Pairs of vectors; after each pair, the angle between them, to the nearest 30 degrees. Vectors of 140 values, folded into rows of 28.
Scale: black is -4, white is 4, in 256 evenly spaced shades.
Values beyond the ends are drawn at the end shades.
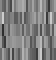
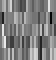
150 degrees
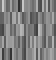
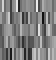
60 degrees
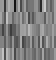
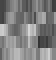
90 degrees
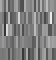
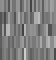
60 degrees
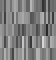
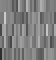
120 degrees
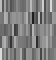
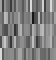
30 degrees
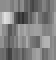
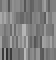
60 degrees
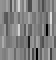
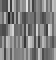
90 degrees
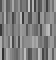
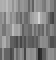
120 degrees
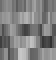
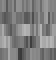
150 degrees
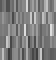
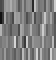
90 degrees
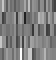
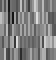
90 degrees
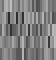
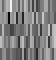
30 degrees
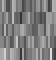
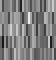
90 degrees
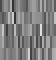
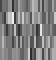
30 degrees
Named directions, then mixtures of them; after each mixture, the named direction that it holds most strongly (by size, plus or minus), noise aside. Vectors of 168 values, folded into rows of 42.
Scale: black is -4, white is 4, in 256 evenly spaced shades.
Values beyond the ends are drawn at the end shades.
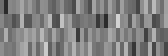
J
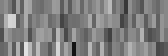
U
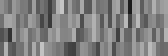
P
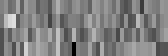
U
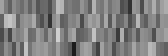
P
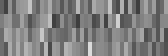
J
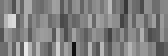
U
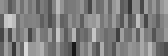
P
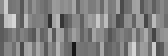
J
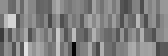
U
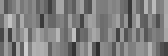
P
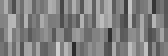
U
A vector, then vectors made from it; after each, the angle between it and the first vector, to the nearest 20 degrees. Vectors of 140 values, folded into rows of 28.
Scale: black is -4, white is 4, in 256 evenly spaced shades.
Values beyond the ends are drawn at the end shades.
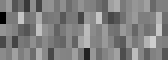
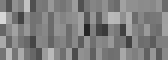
120 degrees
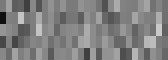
20 degrees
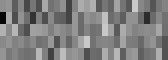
60 degrees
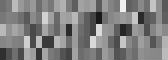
100 degrees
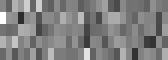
160 degrees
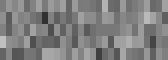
100 degrees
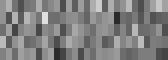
100 degrees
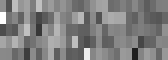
140 degrees
